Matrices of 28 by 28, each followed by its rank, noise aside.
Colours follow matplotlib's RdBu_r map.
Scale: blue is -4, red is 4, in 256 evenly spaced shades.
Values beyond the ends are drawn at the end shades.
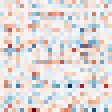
four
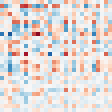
three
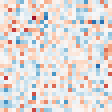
eight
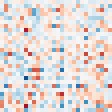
six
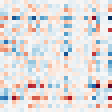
three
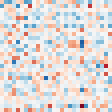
eight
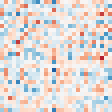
six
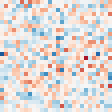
eight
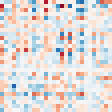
four
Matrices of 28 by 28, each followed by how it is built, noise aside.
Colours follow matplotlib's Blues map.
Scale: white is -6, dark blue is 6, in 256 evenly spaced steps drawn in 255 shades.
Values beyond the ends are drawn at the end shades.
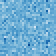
uneven columns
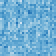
blocks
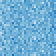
repeating rows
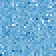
sparse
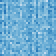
blocks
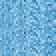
repeating rows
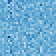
uneven columns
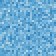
repeating rows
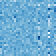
uneven columns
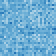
blocks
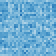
blocks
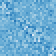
banded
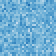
blocks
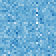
uneven columns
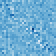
banded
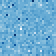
sparse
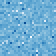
sparse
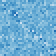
banded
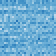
blocks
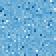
sparse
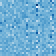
uneven columns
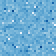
sparse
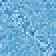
banded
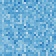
repeating rows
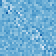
banded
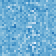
uneven columns
